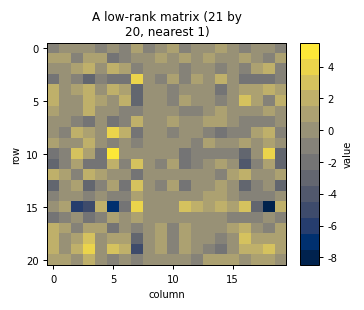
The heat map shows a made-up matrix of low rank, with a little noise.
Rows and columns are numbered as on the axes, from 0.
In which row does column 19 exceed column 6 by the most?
15
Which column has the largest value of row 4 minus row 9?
5
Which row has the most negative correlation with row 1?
10
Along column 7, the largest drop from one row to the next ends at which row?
4
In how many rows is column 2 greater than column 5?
8
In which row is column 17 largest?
19
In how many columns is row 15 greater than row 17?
9
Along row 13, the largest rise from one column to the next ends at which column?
7
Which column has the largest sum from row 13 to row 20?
16
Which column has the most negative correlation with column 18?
12
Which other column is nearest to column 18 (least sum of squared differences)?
2
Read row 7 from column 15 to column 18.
0 -1 -1 -1
